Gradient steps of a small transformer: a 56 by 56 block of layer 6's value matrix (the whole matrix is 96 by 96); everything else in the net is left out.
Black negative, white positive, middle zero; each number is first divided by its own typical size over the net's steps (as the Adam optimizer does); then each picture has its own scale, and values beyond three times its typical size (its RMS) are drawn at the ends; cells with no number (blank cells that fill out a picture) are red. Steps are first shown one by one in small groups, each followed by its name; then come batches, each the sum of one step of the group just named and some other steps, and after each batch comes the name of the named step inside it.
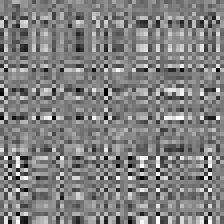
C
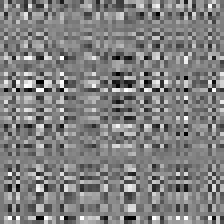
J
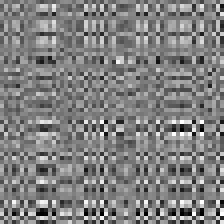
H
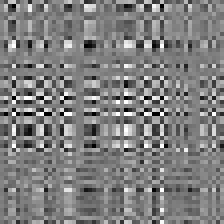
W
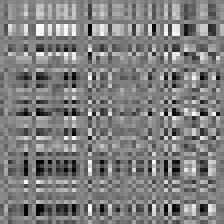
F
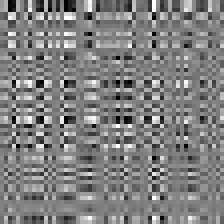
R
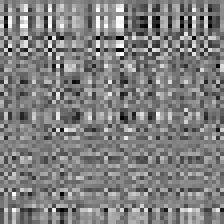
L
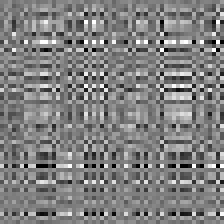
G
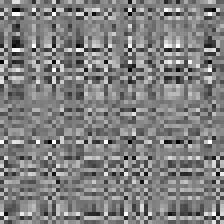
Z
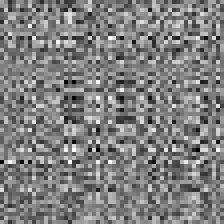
R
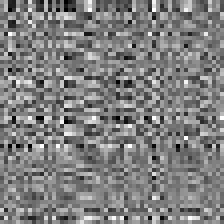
R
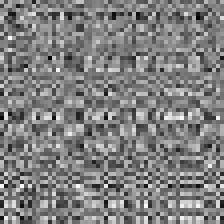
C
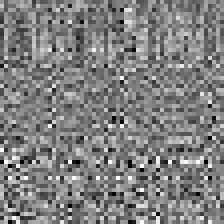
C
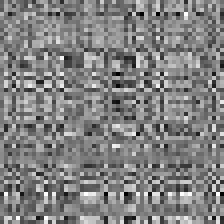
J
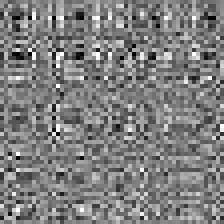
L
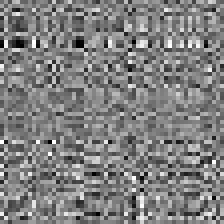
Z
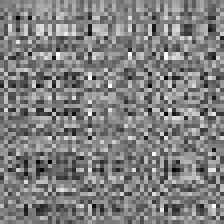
F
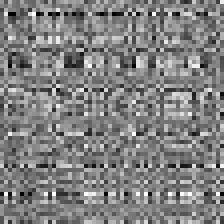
G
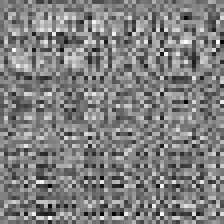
G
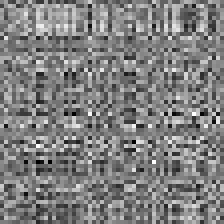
F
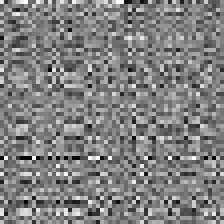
Z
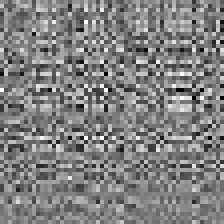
G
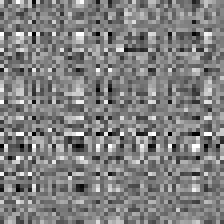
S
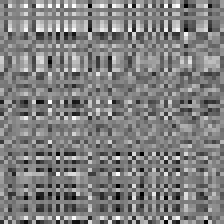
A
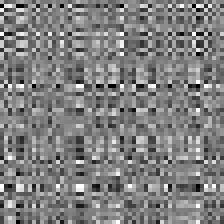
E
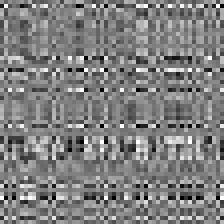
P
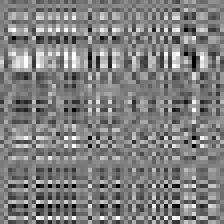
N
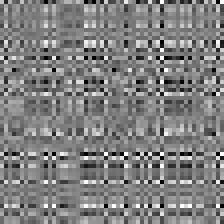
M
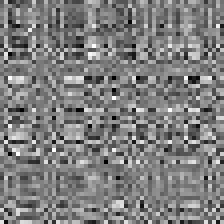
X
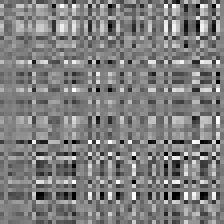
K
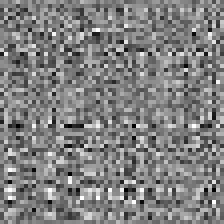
S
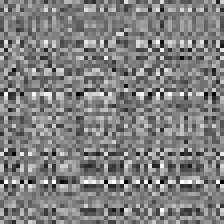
M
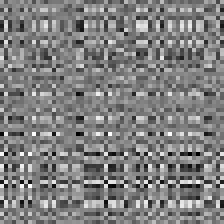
M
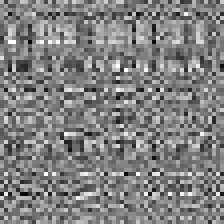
P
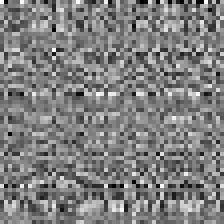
K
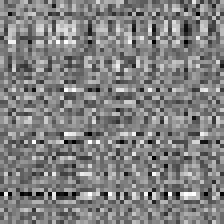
K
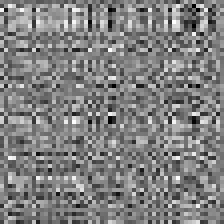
E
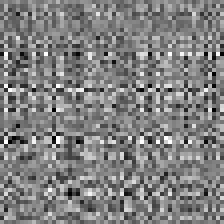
P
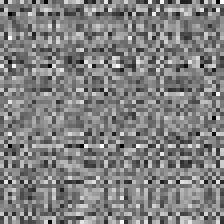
M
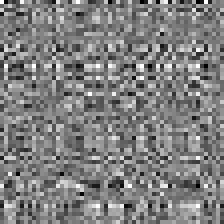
E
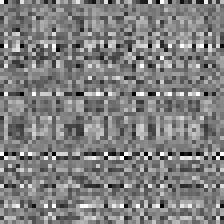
M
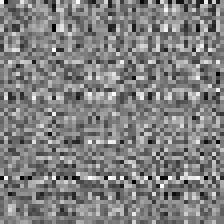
K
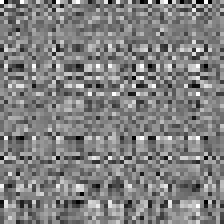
E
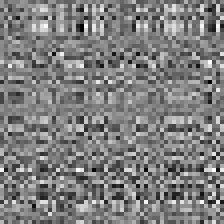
K
